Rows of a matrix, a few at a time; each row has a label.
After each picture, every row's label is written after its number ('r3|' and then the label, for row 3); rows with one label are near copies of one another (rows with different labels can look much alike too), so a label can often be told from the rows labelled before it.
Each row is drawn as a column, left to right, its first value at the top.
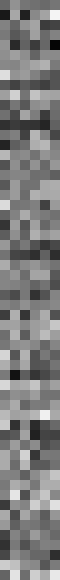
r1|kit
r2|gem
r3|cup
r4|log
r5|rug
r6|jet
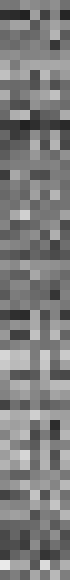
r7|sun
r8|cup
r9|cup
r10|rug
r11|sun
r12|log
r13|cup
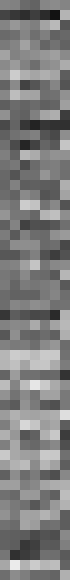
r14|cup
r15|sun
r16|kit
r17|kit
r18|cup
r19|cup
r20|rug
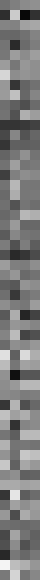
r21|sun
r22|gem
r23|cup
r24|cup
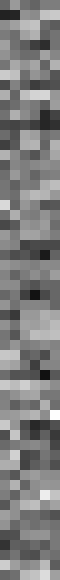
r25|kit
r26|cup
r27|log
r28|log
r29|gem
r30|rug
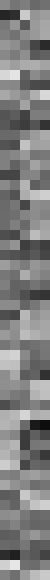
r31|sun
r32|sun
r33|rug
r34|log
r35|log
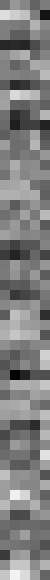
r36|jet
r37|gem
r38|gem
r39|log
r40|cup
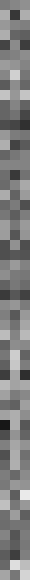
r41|log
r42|sun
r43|gem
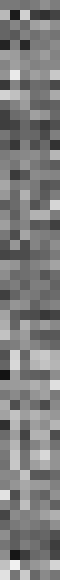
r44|gem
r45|sun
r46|jet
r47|cup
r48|cup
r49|kit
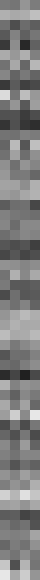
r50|gem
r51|rug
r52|gem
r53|rug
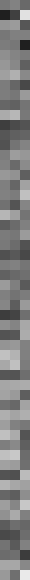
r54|cup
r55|cup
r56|jet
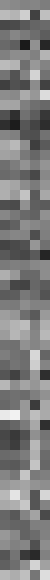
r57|rug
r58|rug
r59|jet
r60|sun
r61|gem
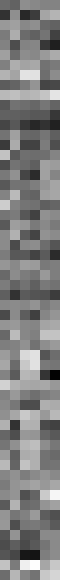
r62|kit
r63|log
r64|sun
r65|sun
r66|gem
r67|gem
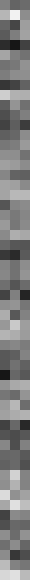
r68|gem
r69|jet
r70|log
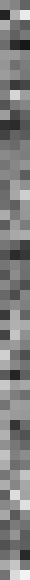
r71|cup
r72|gem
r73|jet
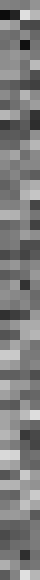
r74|cup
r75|cup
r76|jet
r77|rug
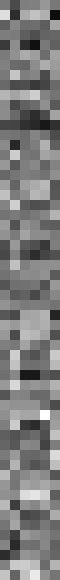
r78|jet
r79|kit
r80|gem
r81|gem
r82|rug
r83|cup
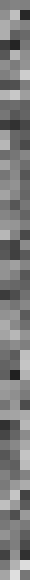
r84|log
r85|gem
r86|sun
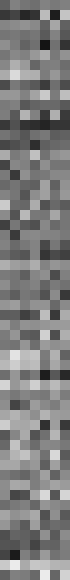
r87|kit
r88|sun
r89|cup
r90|kit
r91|gem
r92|cup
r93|gem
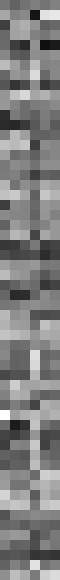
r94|rug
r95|log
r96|log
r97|sun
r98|jet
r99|jet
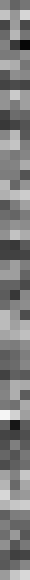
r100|rug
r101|log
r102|jet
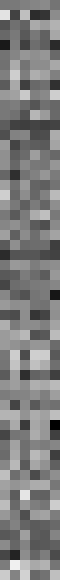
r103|jet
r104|sun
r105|gem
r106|cup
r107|cup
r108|log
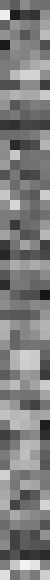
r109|jet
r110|kit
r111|sun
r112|sun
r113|log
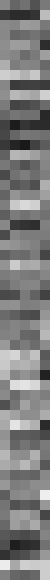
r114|sun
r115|kit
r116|kit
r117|kit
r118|gem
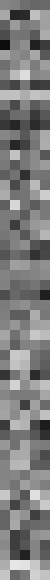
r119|gem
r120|kit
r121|sun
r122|gem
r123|log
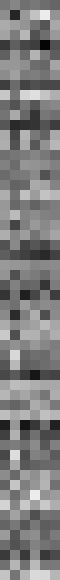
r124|log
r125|cup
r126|log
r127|gem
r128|jet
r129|log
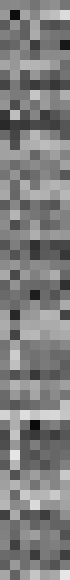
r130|rug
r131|cup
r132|rug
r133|log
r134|rug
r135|rug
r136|jet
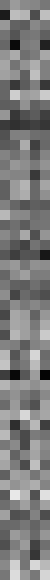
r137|cup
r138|gem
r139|rug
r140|sun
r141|gem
